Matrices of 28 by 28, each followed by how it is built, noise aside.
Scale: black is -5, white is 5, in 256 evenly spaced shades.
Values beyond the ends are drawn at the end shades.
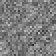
Hankel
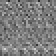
repeating columns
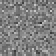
repeating columns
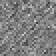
Hankel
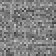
blocks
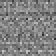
repeating columns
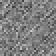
Hankel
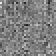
low rank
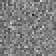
repeating rows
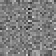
low rank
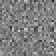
low rank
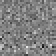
low rank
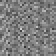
repeating rows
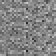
repeating rows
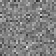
low rank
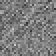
Hankel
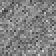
Hankel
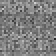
repeating columns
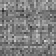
blocks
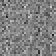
repeating rows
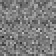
repeating columns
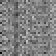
repeating rows
